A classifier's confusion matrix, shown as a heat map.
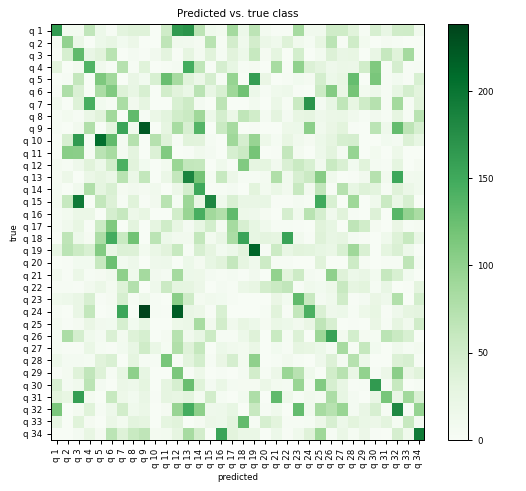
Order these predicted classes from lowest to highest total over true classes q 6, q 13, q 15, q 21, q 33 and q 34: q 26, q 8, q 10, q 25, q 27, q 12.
q 10, q 27, q 8, q 12, q 26, q 25
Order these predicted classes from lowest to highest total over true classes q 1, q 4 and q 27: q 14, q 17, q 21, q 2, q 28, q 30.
q 2, q 28, q 21, q 17, q 30, q 14
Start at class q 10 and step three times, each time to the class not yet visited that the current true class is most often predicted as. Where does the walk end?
q 28
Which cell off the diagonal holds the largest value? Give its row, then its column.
q 24, q 9
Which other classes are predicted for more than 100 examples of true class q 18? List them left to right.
q 6, q 8, q 22
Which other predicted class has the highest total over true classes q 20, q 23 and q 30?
q 13
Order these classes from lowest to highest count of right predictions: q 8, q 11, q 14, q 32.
q 11, q 8, q 14, q 32
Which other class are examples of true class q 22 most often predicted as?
q 8
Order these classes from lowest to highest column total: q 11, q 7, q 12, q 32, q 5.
q 11, q 5, q 7, q 32, q 12
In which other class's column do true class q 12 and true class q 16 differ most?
q 17
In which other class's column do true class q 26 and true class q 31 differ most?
q 3
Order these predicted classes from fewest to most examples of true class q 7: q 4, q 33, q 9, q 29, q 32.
q 33, q 9, q 29, q 32, q 4
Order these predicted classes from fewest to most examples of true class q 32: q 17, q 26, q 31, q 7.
q 31, q 17, q 7, q 26
